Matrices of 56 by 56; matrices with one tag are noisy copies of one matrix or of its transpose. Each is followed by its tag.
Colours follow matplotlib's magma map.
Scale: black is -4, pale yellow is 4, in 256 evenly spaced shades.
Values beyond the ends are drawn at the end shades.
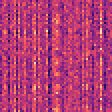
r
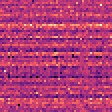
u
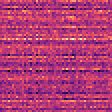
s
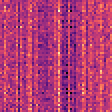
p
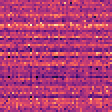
u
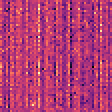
s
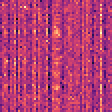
r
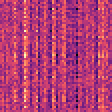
u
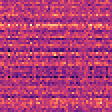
u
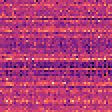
p
